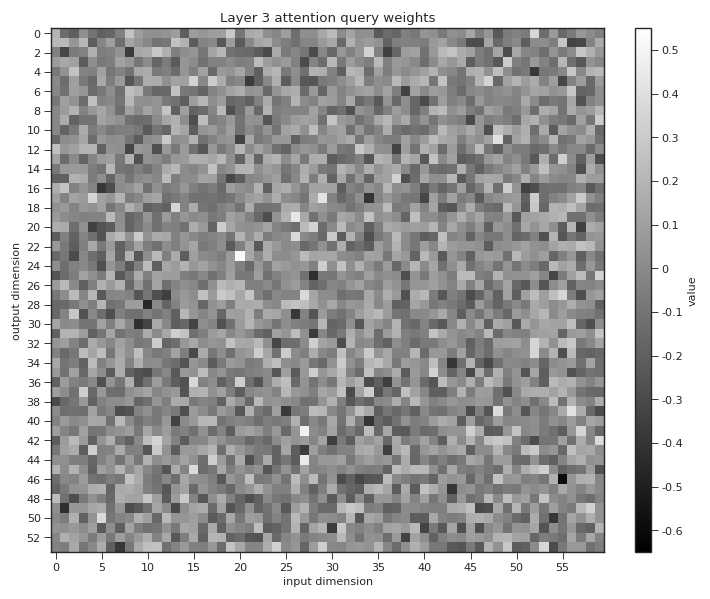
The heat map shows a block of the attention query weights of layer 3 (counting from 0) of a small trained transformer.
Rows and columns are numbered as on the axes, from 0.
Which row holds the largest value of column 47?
5
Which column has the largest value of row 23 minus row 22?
20
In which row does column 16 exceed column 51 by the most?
35
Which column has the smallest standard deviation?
50
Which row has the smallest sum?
39
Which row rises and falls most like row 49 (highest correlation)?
2
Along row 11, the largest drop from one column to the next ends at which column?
49
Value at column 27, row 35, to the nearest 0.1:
0.1
